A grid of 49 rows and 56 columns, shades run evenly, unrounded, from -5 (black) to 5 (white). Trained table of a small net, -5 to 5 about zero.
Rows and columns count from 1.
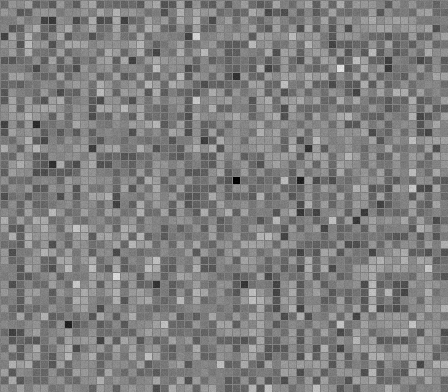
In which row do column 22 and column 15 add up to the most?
35
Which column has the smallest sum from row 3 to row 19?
24
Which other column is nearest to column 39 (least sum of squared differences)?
12
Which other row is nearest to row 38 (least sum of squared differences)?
31
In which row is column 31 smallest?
36
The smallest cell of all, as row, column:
23, 30
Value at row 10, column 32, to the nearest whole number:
-1
